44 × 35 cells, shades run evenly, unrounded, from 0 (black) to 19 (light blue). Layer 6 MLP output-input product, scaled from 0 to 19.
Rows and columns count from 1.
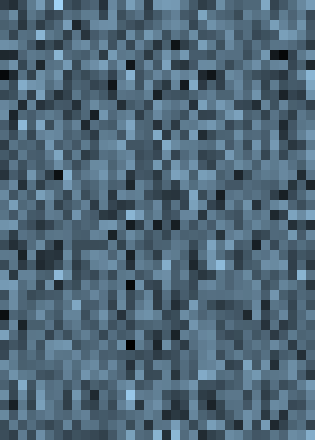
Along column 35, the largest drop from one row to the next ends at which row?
23
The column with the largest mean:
12
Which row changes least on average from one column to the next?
36
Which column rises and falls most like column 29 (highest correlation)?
14
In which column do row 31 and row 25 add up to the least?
7
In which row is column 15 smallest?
35
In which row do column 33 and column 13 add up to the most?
37
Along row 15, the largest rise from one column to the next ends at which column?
19
